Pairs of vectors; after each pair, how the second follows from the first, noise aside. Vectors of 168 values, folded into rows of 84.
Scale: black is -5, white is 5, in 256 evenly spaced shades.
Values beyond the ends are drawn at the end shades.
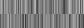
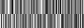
wrapped around, negated, scaled up.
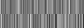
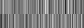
shuffled.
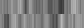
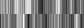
wrapped around, negated, scaled up.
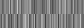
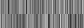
shuffled.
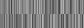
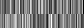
wrapped around, scaled up.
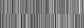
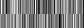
wrapped around, negated, scaled up.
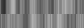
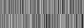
shuffled.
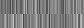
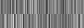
copied.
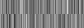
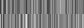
shuffled.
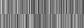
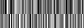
wrapped around, negated, scaled up.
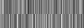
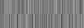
negated, shrunk.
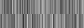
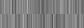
negated, shrunk.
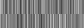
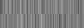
negated, shrunk.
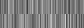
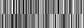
wrapped around, scaled up.
